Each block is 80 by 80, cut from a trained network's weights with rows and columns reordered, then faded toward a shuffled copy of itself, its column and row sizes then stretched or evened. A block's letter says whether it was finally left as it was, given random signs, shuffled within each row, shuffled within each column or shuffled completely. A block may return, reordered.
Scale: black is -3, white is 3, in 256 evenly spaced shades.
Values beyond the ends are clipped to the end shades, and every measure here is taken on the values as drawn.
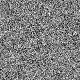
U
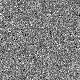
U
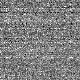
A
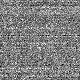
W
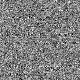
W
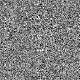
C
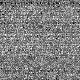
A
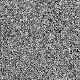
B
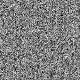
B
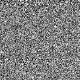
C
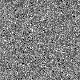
B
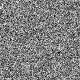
U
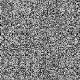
A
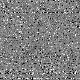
W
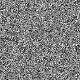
C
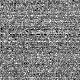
A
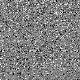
C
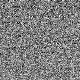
W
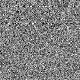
W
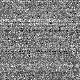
A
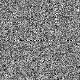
C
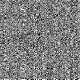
A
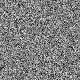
U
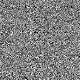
C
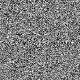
C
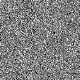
B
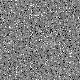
B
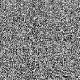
A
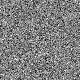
U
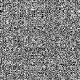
A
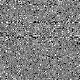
A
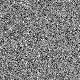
U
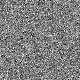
U
